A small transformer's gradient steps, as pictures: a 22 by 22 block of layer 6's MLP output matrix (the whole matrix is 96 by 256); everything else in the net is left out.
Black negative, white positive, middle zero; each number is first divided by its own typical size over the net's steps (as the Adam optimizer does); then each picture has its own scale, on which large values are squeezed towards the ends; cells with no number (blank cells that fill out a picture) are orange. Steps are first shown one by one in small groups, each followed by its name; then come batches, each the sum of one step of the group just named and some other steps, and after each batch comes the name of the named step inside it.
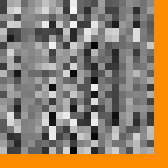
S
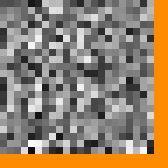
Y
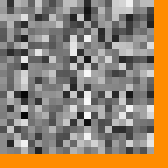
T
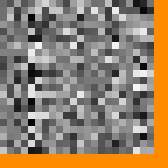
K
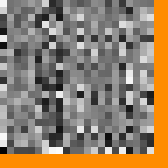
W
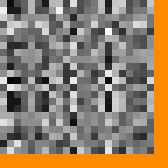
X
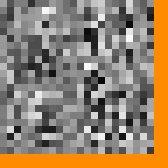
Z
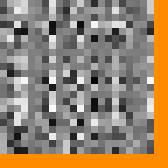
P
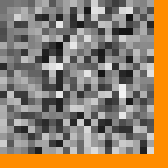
T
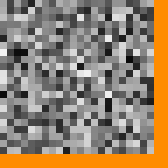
T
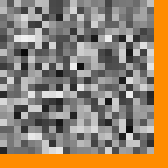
W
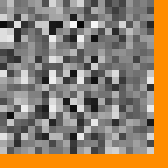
P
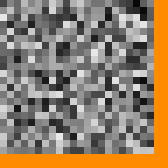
K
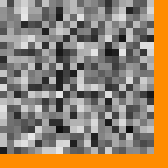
W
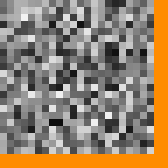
S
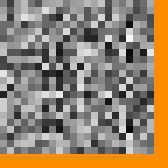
Z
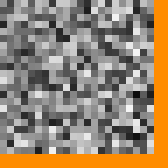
T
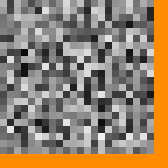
Z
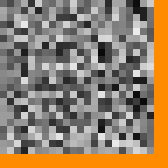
X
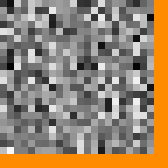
X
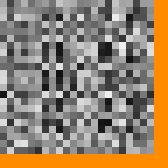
T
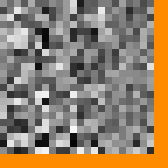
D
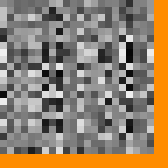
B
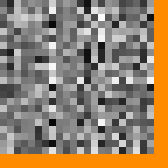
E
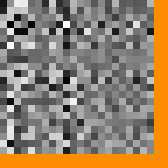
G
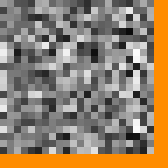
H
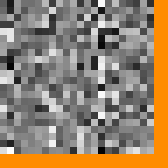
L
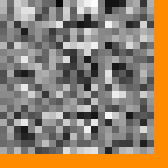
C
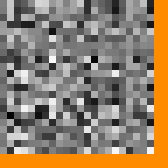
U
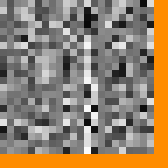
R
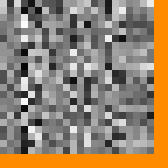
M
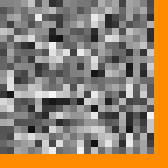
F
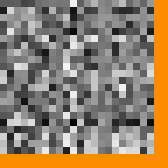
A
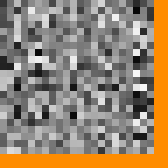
L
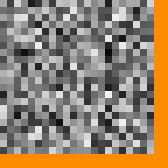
M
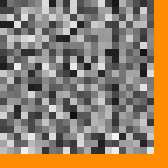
U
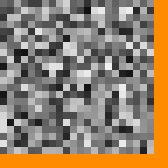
H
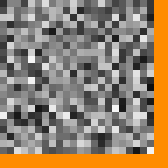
U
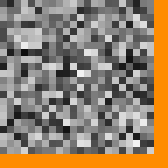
B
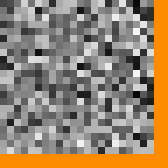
L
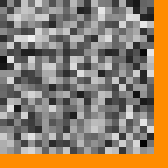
E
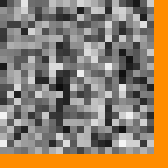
G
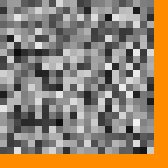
H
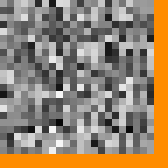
F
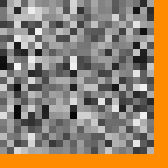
U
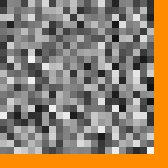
U
